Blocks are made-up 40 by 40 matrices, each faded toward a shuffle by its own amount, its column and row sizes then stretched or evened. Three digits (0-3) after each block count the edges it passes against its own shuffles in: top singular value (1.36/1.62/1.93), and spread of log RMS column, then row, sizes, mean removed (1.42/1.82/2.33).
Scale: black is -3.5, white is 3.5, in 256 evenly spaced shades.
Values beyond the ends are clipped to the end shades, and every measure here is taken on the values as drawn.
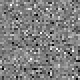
0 1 0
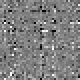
1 2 2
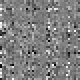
1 3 2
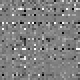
2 2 3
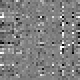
3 3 2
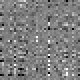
3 3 2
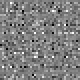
0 1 3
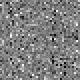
0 2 0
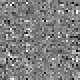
1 2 2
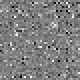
1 1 2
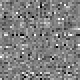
2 0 2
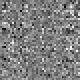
2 2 1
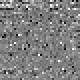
2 0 2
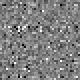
2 0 1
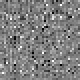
2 2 1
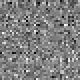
2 1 2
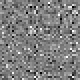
3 2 1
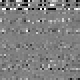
3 0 3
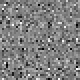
2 1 2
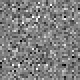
1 2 0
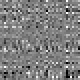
3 3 3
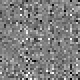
2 2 1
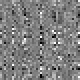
3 3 1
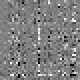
2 3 2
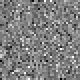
0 0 0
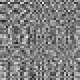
3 0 3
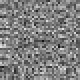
3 1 1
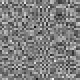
3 1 1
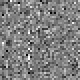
0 2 0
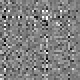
3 3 2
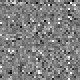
0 1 1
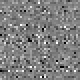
0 1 3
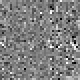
0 3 2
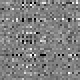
3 1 3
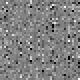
0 3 0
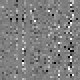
1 3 0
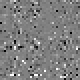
2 2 1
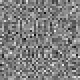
3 0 1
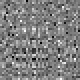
3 1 0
